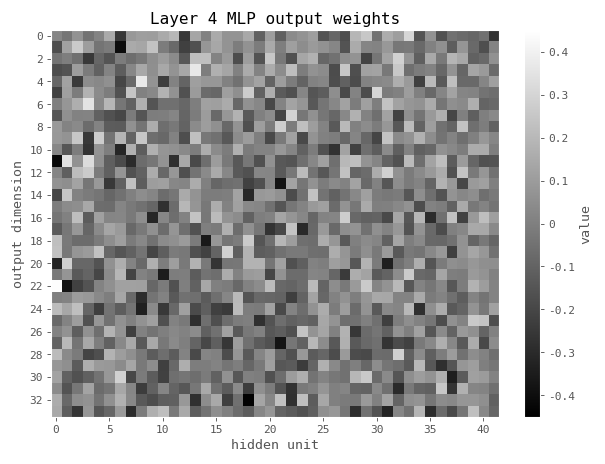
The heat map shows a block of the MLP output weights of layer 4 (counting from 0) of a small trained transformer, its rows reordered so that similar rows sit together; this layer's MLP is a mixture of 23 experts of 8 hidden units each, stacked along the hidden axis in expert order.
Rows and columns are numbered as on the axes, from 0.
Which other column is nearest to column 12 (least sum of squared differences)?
25
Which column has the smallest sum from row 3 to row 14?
6
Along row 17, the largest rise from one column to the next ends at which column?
22
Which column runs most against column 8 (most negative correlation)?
36
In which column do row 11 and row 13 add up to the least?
21
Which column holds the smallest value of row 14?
18
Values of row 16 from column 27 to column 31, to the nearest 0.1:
0.3 -0.1 -0.1 -0.1 -0.2
